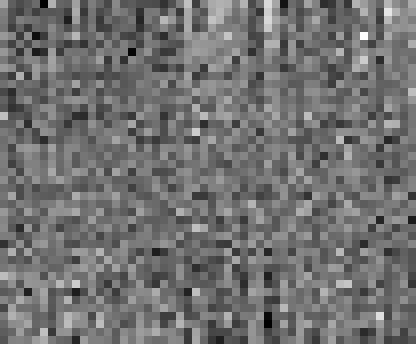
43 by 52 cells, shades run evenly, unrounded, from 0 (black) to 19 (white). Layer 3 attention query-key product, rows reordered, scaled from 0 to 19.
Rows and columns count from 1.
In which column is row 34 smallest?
25
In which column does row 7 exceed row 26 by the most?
43
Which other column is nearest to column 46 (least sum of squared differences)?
29
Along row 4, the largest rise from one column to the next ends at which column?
24
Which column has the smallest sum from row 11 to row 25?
2
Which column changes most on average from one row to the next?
10
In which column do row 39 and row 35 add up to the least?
34
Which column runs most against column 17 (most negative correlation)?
30
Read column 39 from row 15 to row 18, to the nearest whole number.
14 10 6 6
